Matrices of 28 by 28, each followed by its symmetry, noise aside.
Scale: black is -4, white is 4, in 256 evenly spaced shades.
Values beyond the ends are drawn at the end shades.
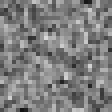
same after a half turn.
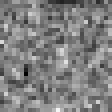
no symmetry.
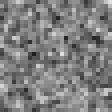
antisymmetric.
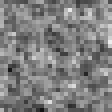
antisymmetric.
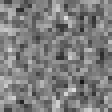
mirrored top to bottom.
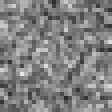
same after a half turn.
